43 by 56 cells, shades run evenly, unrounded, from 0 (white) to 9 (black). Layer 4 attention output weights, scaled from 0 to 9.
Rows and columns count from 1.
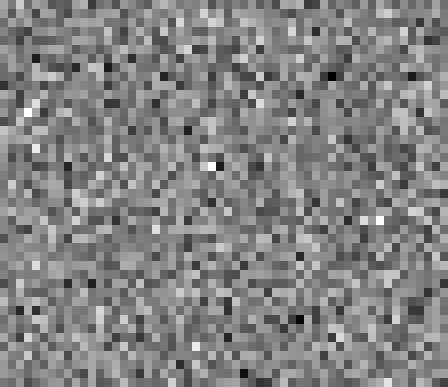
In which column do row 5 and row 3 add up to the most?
55
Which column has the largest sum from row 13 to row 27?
44
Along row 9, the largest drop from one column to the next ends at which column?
33
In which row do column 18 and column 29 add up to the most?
38
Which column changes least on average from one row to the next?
41
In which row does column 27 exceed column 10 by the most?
23
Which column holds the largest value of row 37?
36
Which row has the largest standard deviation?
9
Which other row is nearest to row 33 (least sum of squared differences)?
14
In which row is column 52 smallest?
24
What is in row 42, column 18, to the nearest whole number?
7
